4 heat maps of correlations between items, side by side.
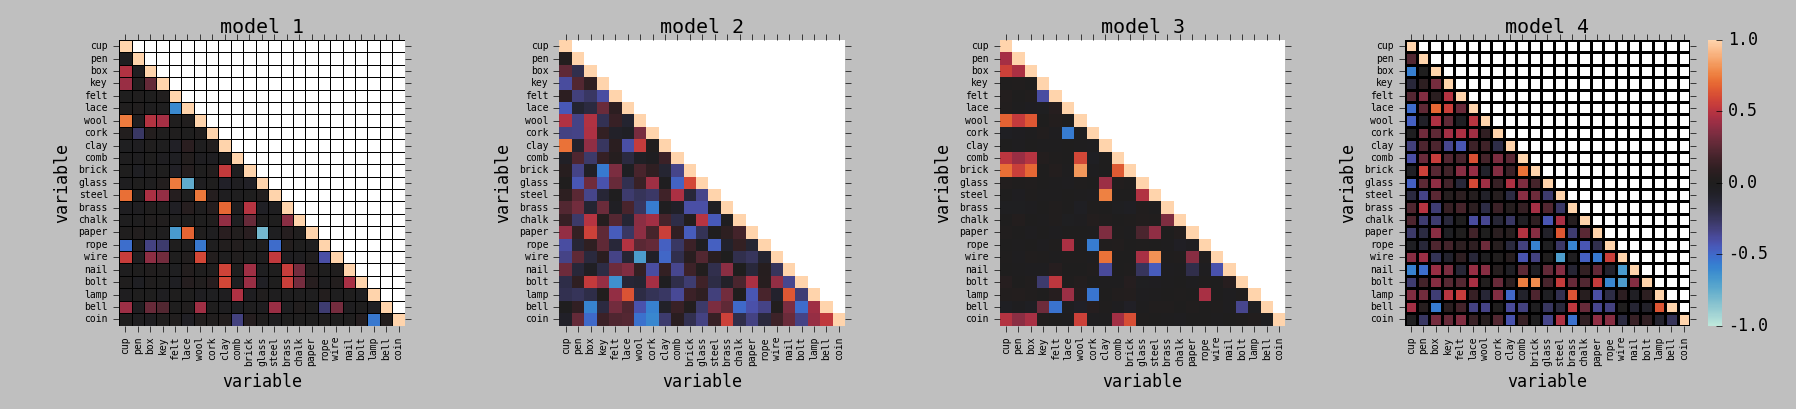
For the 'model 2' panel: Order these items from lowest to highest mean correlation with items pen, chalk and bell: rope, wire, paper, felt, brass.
rope, paper, wire, felt, brass
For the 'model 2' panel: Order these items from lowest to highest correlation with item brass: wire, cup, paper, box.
box, wire, paper, cup
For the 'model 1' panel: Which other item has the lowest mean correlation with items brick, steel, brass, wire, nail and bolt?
rope
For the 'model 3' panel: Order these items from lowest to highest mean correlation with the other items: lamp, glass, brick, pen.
lamp, glass, pen, brick
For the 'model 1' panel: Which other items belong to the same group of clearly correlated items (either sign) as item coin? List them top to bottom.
comb, lamp
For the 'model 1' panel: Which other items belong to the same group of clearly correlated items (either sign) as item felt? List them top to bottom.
lace, glass, paper
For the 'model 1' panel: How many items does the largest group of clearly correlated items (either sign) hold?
8
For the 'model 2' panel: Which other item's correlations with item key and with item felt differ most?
bolt
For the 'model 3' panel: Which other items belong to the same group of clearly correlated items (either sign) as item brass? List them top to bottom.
chalk
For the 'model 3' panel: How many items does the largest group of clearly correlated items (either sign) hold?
7
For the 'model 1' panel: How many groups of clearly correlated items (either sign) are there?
5
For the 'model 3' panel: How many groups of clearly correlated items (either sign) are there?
5
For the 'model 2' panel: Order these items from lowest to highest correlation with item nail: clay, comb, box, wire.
comb, wire, box, clay
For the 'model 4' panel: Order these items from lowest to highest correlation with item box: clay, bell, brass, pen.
bell, brass, pen, clay
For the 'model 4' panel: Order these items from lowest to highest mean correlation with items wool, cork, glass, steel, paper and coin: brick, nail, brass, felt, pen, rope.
brass, pen, rope, felt, brick, nail
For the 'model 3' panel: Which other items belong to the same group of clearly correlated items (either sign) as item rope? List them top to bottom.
lace, cork, lamp
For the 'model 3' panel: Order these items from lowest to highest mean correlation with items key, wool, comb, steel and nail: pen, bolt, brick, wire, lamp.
bolt, lamp, wire, pen, brick
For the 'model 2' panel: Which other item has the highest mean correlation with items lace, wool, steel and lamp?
nail
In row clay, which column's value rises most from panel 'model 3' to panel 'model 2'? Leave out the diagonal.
cup
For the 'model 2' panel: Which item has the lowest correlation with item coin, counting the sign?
cork
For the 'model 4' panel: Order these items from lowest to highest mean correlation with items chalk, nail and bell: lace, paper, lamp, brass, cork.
lace, cork, paper, brass, lamp
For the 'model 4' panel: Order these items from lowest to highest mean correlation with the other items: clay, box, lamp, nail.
clay, nail, lamp, box
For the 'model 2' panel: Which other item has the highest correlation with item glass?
brick
